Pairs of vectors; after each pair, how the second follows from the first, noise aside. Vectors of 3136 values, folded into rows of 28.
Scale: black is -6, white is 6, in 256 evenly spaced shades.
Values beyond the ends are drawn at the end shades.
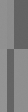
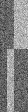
negated, scaled up.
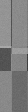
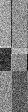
scaled up.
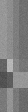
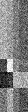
scaled up.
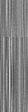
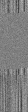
reversed, negated, partly zeroed.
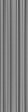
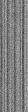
wrapped around.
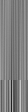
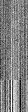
negated, scaled up.
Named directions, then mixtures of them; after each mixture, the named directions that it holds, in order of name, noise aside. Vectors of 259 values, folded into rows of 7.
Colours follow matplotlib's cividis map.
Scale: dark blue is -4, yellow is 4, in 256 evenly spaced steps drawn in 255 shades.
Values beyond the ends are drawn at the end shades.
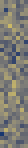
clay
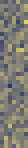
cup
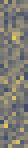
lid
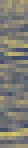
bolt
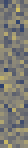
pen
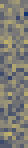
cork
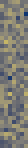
cork.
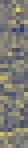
bolt, pen.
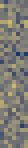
clay, cork, pen.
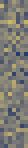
clay, cork, pen.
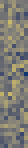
clay, cork, lid.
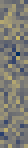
clay.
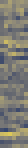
bolt, cork.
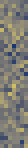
clay, cork, lid.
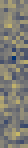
bolt, clay.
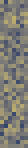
clay, lid, pen.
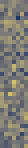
clay, cork.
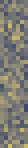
clay, lid, pen.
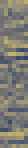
bolt.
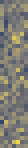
cup, lid.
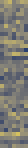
bolt, pen.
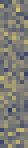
cork, lid, pen.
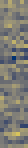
bolt, clay.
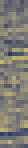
bolt.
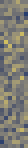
cork, cup, lid.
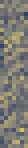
cork, cup, lid.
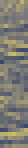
bolt.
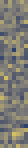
bolt, clay, cup.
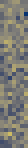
cork.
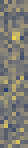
lid.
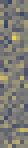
cup, lid, pen.
